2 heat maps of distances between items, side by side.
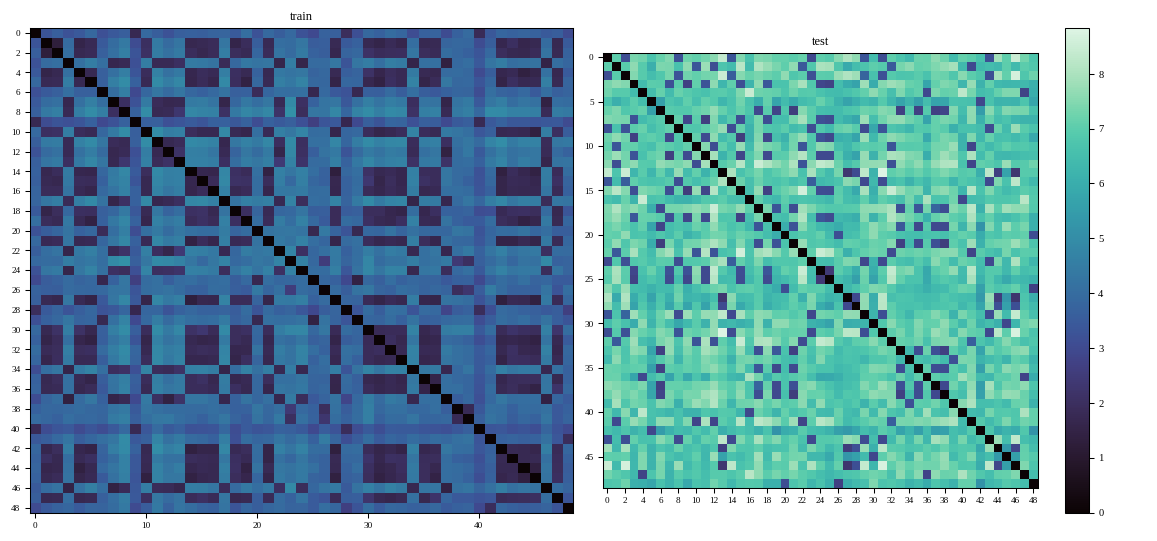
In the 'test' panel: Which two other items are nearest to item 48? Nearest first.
26, 20
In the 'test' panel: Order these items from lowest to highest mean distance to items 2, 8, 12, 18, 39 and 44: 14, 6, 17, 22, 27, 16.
14, 27, 22, 16, 6, 17
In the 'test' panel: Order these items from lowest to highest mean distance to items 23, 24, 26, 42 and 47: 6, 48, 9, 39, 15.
48, 9, 15, 6, 39
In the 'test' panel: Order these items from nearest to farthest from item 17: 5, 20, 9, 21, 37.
21, 37, 5, 20, 9
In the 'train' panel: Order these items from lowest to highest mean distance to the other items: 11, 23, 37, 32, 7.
32, 37, 7, 11, 23
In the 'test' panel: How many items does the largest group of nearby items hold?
8
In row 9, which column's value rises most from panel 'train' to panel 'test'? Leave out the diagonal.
0
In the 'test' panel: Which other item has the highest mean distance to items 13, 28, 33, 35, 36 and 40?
31
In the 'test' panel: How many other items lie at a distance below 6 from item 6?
9
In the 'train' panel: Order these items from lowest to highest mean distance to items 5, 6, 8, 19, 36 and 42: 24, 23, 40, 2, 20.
2, 40, 20, 24, 23
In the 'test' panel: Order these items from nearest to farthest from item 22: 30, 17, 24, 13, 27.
27, 13, 30, 17, 24
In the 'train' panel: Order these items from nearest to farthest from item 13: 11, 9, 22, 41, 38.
11, 22, 9, 38, 41
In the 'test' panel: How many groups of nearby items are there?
11
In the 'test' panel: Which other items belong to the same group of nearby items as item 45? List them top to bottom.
30
